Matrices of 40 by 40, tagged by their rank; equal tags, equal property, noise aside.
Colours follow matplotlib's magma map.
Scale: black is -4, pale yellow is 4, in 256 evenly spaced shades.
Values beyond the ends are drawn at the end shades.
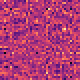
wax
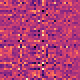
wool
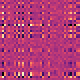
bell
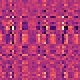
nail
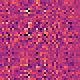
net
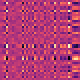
bell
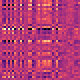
bell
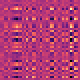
bell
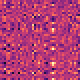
wool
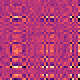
bell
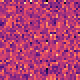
wax
